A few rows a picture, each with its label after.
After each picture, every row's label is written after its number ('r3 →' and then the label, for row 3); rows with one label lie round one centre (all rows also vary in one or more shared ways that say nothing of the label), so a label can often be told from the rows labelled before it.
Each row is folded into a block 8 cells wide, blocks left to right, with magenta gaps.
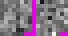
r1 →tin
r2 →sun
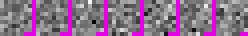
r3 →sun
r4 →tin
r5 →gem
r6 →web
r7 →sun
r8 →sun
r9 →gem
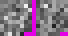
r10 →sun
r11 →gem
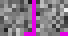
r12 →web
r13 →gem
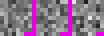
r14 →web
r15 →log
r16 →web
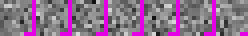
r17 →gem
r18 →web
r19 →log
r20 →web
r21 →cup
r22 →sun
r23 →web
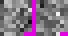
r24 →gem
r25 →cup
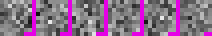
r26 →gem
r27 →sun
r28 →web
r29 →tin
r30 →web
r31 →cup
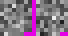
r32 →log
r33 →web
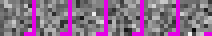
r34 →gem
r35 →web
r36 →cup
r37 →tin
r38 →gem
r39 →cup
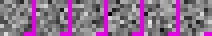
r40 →log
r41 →gem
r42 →gem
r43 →sun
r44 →tin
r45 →cup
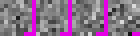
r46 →tin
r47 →tin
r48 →sun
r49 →sun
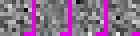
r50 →gem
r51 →web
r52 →sun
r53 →cup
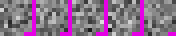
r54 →web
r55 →web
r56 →tin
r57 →log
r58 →web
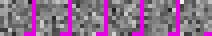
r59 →web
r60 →tin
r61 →cup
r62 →log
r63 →gem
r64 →tin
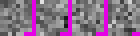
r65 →cup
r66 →log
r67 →sun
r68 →tin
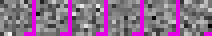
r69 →cup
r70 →sun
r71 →gem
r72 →tin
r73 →cup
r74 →log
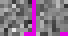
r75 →web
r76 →tin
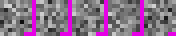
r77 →gem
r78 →tin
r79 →web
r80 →log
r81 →gem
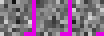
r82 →tin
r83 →cup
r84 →web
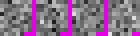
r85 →sun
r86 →tin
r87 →web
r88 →tin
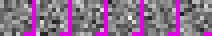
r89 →sun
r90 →tin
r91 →gem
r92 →cup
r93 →gem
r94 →sun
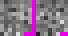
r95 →sun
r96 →cup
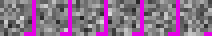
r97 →web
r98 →gem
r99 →cup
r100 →web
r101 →sun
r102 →gem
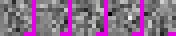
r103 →tin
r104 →gem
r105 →sun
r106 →sun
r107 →tin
